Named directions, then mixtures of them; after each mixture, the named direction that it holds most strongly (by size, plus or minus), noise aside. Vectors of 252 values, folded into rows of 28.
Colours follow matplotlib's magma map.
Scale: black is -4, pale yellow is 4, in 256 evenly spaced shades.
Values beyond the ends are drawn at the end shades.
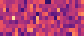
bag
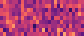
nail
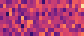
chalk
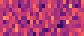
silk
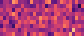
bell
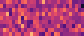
chalk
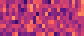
bag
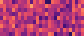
bell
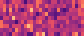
bag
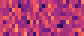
silk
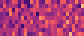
bell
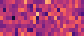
bag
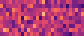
chalk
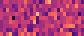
bag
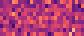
bell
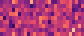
bell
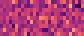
bell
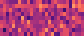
chalk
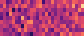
chalk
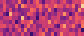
chalk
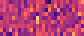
bag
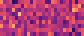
bell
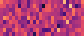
silk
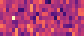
bag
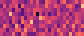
chalk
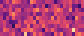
bell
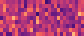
bag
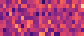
chalk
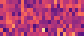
nail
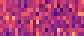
nail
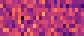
chalk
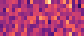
bell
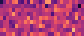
bell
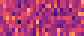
nail
